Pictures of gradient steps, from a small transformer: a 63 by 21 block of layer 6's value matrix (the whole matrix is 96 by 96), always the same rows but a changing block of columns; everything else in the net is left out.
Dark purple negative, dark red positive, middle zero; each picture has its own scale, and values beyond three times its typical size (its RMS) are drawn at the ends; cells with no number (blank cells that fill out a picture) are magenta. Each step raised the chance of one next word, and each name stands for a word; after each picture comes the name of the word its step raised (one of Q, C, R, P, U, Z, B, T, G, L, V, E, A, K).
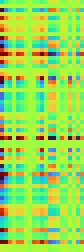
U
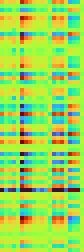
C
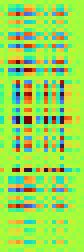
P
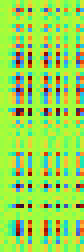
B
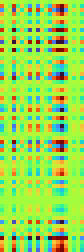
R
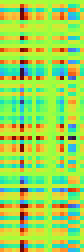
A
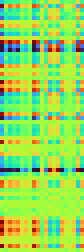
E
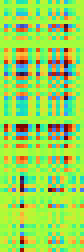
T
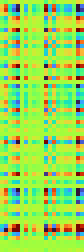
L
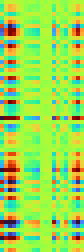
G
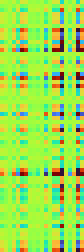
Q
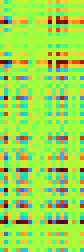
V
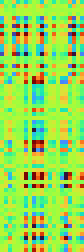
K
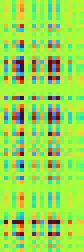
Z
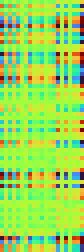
K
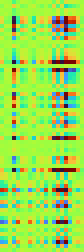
V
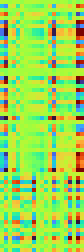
G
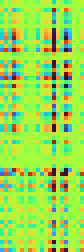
Q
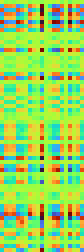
A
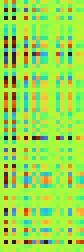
U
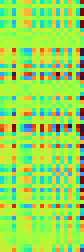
T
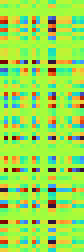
V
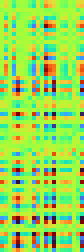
E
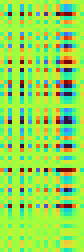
P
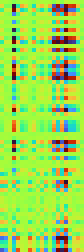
R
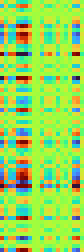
K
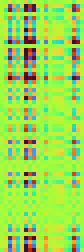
R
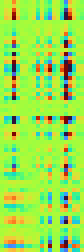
Z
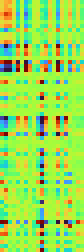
Z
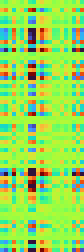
Q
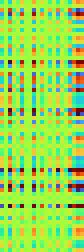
B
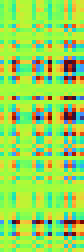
Z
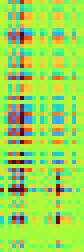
C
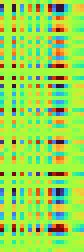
L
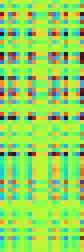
G
